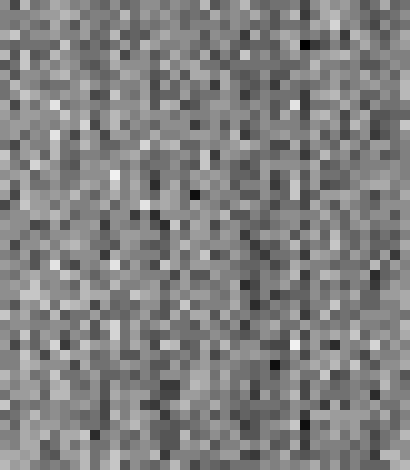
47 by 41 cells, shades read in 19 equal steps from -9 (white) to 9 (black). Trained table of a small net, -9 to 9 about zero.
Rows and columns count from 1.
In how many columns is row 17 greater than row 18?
21
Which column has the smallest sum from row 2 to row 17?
6
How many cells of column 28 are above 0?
33
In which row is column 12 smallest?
18
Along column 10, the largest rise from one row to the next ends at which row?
31
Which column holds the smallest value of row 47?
12
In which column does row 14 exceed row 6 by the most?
25
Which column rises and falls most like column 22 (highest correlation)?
5
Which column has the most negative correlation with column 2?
35
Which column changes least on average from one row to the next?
40
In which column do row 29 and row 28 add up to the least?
4
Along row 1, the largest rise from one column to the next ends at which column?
22
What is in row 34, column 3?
-5
